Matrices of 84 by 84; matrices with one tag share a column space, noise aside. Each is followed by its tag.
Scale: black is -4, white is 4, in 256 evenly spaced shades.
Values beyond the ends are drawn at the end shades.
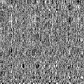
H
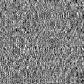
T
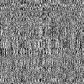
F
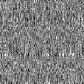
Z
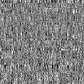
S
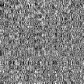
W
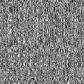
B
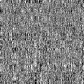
S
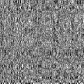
H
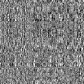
B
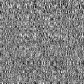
W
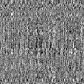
F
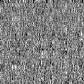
S
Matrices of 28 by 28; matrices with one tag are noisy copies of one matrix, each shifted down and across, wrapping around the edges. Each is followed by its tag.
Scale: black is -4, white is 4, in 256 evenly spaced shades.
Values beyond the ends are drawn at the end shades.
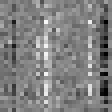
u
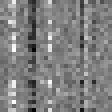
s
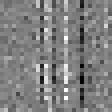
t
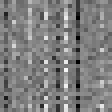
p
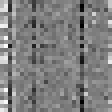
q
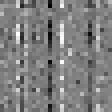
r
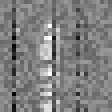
q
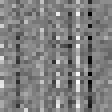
p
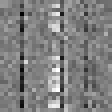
q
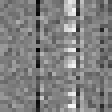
q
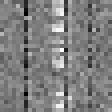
q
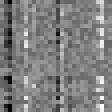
s
